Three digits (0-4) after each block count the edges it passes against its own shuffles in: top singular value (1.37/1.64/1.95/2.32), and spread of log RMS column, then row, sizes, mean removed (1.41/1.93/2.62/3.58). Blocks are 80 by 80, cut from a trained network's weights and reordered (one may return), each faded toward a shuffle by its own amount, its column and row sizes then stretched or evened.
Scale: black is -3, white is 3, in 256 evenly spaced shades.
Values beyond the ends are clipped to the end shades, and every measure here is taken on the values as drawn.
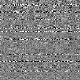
2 2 4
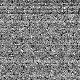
2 1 0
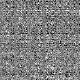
2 3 1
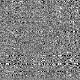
1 2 3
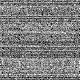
4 1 1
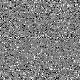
2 0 2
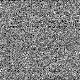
0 1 1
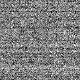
2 2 0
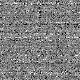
1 1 2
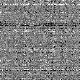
3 2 3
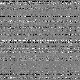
3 2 4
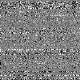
0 2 4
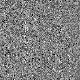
0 2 0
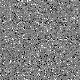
1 1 1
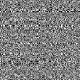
3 2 3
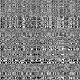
4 0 4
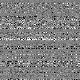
1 2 4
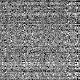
3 3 0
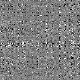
0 3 3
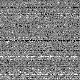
3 1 3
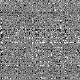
1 3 3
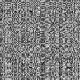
4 0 2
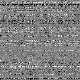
3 1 4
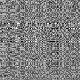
4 0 3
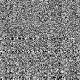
2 0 2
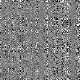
1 4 3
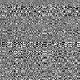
4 1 4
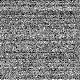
3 1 0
